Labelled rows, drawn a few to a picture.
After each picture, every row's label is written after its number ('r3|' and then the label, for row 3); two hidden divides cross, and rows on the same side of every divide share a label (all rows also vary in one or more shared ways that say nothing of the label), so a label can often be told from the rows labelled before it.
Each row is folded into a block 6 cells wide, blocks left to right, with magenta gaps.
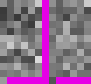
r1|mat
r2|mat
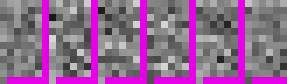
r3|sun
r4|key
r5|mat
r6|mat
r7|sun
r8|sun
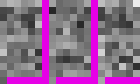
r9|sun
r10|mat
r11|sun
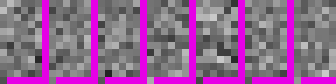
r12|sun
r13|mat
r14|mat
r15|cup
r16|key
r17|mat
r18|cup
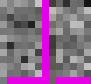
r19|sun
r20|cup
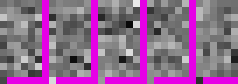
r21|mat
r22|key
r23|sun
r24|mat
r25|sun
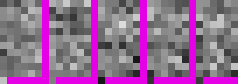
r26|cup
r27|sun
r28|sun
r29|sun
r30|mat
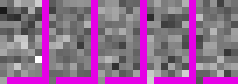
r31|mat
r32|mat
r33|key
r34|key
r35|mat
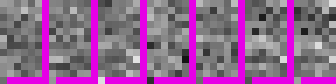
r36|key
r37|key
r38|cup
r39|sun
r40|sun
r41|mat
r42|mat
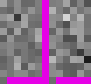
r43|mat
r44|key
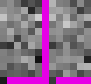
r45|sun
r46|sun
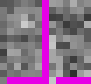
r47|cup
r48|key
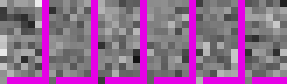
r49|sun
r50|mat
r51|sun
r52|sun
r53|cup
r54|cup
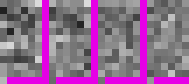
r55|mat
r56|sun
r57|mat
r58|mat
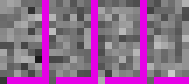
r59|sun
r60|mat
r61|cup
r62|mat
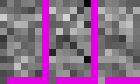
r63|mat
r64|key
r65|key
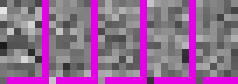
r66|key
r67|key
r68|key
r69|sun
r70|sun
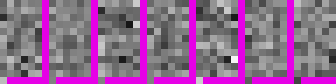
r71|key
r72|key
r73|sun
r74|key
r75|cup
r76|mat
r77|sun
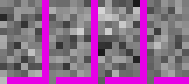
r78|key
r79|key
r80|key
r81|mat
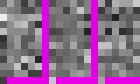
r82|mat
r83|cup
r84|mat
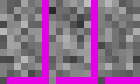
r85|mat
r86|mat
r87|sun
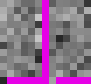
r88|sun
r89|key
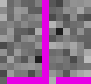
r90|sun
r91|cup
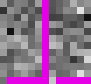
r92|mat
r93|cup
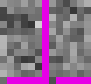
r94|sun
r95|mat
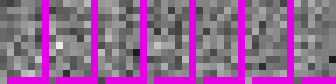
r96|cup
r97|mat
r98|sun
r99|mat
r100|mat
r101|key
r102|sun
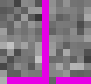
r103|cup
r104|sun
